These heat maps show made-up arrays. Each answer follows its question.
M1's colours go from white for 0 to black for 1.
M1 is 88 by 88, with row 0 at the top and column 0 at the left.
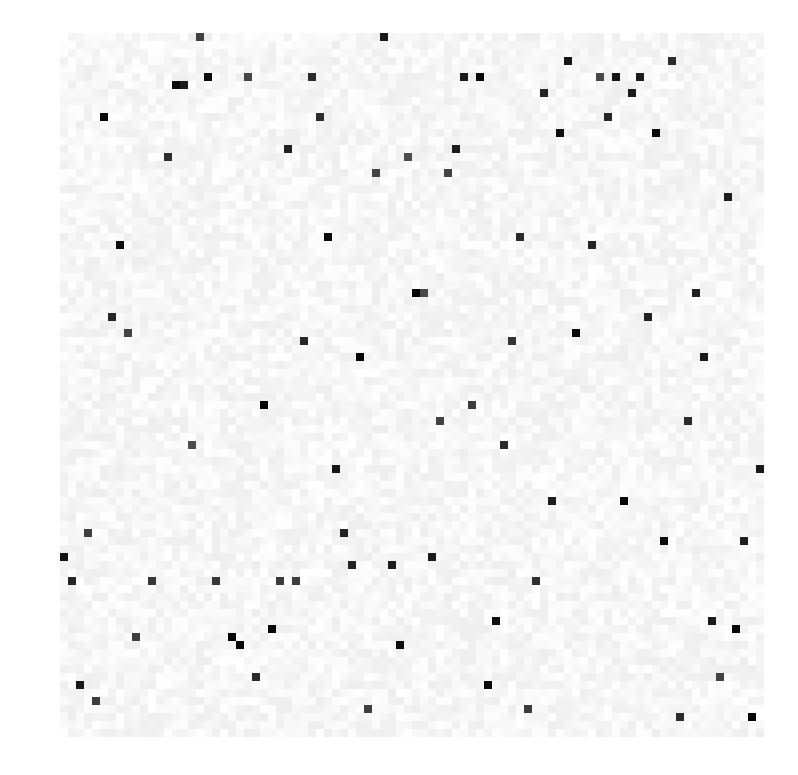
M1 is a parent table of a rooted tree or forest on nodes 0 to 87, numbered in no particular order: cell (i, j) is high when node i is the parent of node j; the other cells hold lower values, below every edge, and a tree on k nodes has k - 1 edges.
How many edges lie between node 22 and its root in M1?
4
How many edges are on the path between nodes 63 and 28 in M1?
6
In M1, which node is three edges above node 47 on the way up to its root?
0
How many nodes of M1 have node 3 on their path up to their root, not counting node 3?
10
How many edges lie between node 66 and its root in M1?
3
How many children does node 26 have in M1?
2
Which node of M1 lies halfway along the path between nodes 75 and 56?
12
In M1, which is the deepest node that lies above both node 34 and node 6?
35
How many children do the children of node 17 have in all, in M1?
2
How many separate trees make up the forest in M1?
4
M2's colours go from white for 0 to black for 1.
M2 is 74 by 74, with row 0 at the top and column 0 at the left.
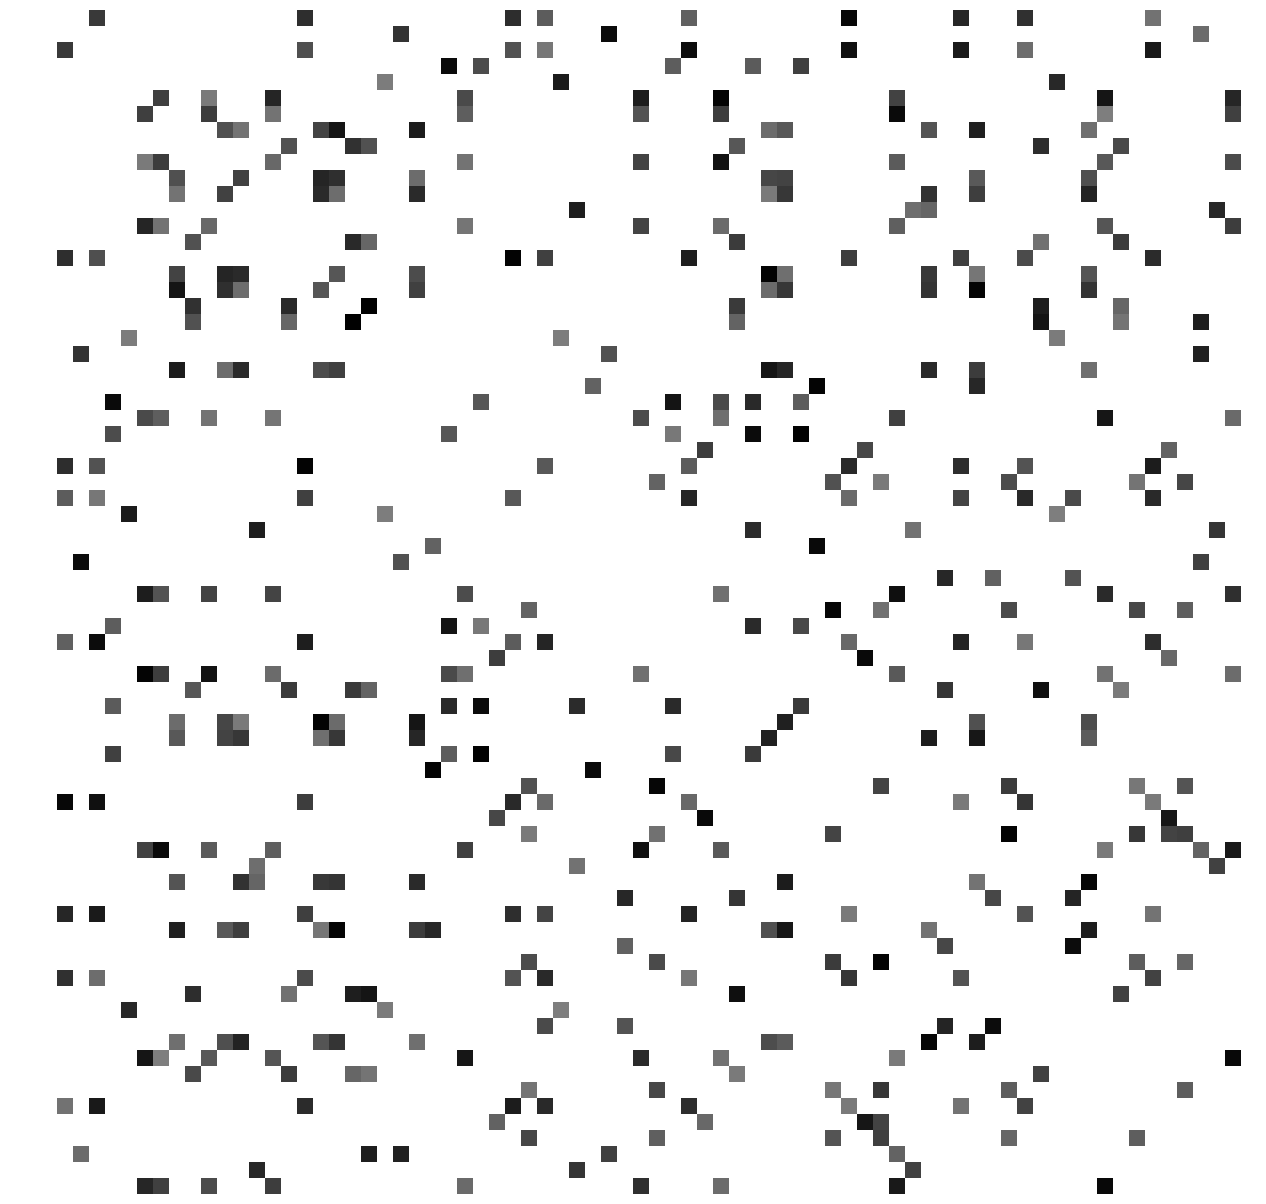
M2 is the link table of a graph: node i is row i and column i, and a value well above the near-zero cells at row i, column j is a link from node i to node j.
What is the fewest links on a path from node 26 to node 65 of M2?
3
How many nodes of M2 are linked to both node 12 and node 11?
1
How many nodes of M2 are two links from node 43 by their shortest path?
4
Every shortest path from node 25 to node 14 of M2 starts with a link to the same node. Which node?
node 52
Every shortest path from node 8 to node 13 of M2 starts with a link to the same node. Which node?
node 19
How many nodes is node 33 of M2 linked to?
2
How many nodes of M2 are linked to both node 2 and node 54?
0
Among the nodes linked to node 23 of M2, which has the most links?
node 57
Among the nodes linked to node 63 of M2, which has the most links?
node 30
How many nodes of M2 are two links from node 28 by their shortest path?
1
